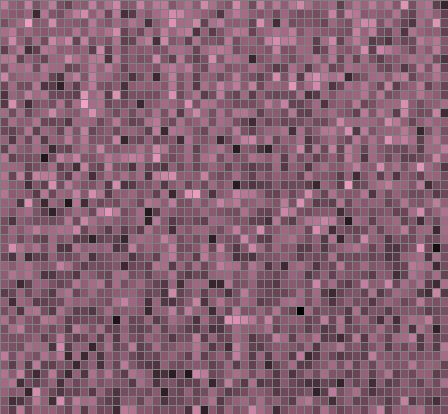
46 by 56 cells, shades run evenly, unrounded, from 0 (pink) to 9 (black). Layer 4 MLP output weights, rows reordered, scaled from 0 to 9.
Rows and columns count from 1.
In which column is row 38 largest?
43
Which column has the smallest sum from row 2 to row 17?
11
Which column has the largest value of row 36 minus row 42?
25
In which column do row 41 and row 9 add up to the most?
20
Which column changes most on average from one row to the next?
10
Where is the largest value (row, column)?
35, 38
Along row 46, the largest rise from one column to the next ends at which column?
26
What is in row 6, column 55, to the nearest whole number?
2
